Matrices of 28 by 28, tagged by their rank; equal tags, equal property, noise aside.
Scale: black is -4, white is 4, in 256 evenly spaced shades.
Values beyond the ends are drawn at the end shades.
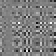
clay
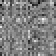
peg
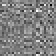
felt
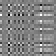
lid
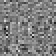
peg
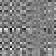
clay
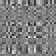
clay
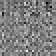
peg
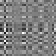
lid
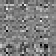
felt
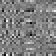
felt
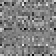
peg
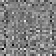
peg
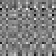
clay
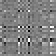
lid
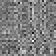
peg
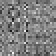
felt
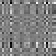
lid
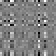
lid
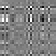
lid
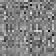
peg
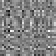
felt
